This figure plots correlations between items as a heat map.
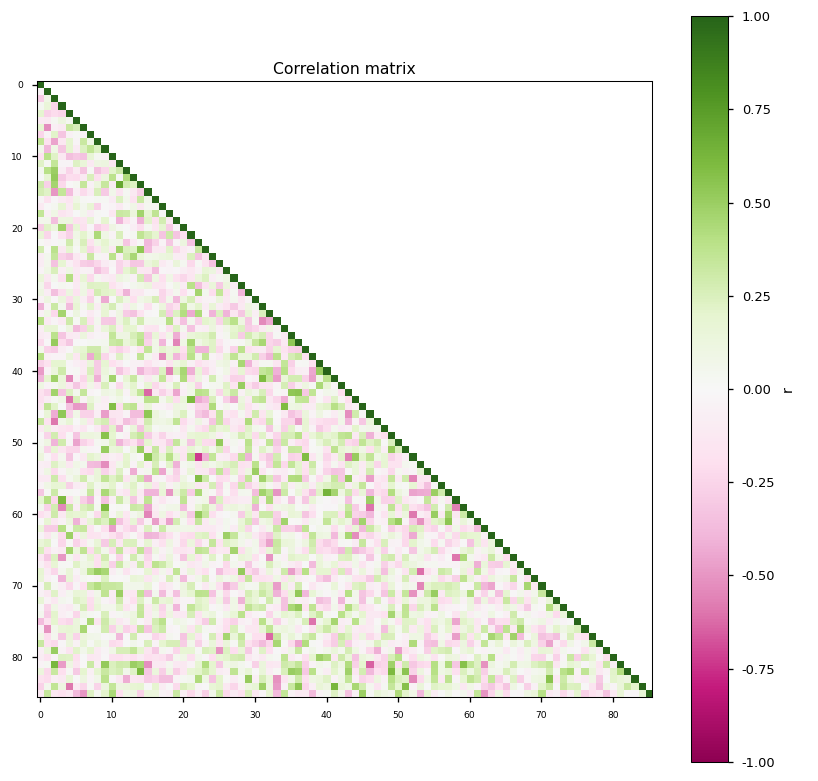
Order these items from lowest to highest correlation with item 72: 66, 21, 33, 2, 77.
77, 66, 2, 21, 33
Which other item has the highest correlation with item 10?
45
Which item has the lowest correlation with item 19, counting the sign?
36
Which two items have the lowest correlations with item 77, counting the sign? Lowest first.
32, 58
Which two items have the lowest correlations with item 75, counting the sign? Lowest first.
38, 58
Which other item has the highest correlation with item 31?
41
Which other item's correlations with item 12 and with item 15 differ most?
2
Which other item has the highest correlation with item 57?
40
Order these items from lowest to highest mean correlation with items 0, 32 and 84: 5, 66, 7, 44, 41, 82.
66, 7, 5, 44, 82, 41
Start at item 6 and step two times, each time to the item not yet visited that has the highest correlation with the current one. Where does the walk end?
67
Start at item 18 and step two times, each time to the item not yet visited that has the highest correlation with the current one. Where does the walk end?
11
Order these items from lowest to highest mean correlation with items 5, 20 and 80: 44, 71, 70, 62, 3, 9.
9, 70, 44, 71, 62, 3
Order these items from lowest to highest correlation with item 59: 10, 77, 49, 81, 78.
10, 78, 77, 49, 81
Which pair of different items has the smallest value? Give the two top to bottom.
22, 52
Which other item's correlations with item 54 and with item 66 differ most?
58
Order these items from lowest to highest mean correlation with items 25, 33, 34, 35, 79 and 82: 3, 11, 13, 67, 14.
3, 67, 11, 13, 14
